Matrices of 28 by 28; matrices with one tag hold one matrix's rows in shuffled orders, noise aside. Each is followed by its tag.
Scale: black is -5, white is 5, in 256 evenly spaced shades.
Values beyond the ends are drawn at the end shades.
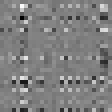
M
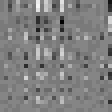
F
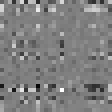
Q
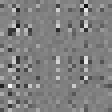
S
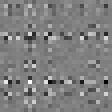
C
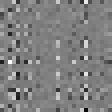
S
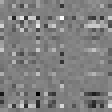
Q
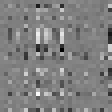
F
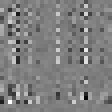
S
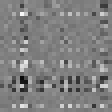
M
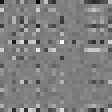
Q
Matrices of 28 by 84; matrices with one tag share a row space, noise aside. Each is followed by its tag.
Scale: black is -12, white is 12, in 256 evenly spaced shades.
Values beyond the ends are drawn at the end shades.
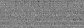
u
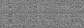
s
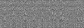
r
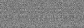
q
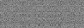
q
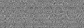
r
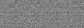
u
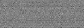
q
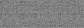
q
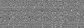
r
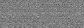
s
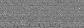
q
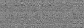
u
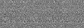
r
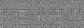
q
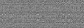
s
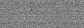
u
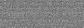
r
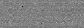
s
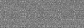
q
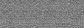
s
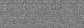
r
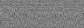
r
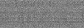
u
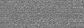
u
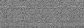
q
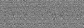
r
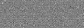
r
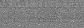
q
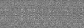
u
